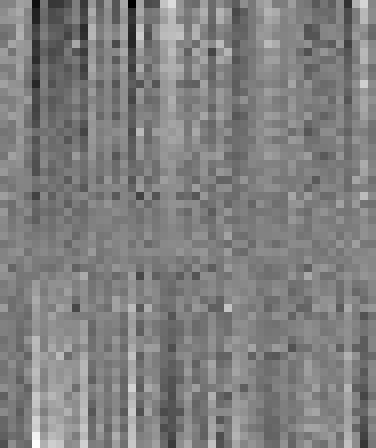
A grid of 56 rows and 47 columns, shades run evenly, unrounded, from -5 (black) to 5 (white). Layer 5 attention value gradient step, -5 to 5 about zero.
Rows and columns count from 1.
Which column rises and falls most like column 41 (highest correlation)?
15
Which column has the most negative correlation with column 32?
37
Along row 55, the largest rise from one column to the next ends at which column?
5
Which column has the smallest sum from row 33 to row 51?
22
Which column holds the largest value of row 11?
46
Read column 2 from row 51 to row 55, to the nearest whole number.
0 0 0 0 -1
